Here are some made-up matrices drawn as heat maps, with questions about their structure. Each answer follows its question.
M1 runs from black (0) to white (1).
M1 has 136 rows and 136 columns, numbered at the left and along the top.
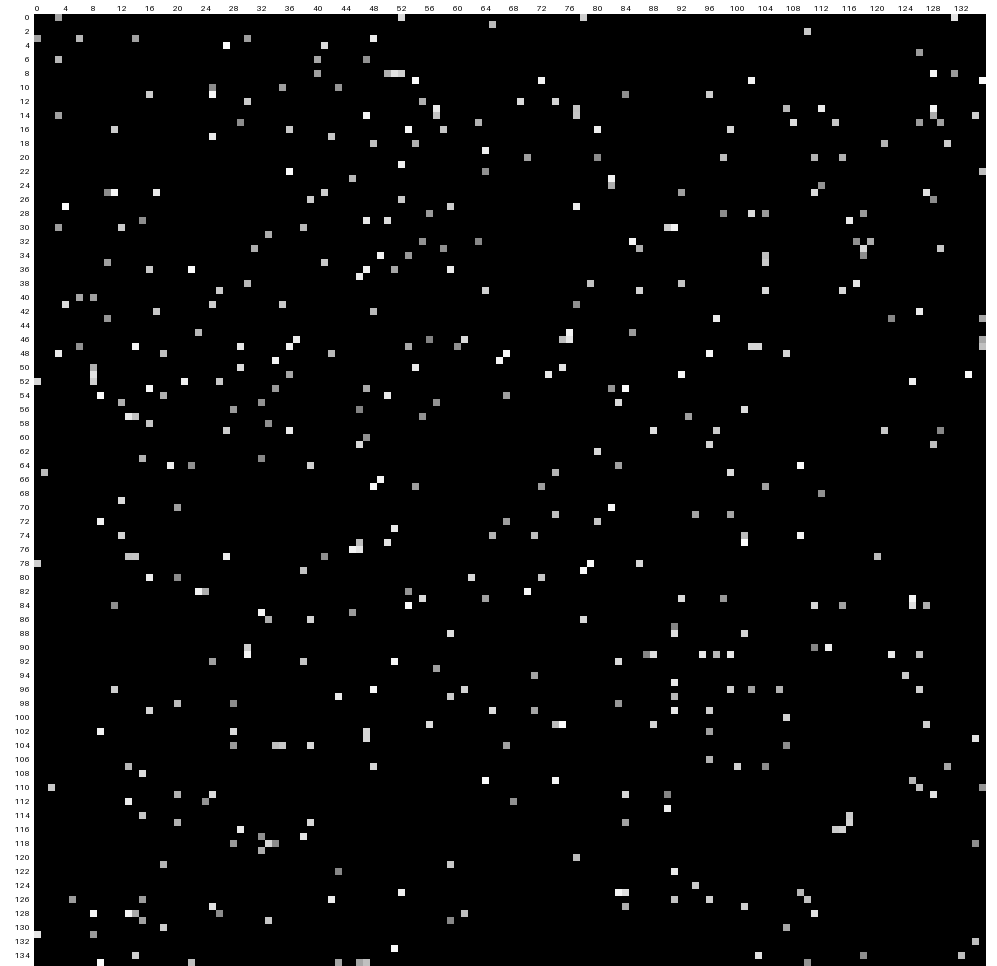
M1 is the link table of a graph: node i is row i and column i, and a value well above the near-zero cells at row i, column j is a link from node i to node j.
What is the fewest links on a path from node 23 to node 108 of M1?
6
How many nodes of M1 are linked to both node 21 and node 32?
0
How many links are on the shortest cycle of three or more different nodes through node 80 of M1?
6
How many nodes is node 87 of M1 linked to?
1
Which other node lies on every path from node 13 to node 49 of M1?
node 34
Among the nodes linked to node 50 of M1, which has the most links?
node 8
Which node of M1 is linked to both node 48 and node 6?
node 3
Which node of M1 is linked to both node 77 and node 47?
node 14
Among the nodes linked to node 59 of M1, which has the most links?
node 36
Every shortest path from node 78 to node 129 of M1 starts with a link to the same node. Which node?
node 86
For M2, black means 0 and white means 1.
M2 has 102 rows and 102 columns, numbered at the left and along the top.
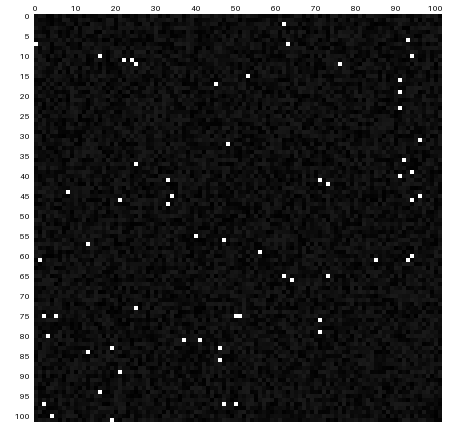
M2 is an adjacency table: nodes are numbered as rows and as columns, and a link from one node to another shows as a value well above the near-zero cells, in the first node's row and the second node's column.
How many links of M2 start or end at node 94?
5
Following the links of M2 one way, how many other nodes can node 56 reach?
2
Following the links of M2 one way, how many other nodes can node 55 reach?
2
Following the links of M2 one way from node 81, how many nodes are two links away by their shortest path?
3
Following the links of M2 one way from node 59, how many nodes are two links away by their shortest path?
1
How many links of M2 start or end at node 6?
1
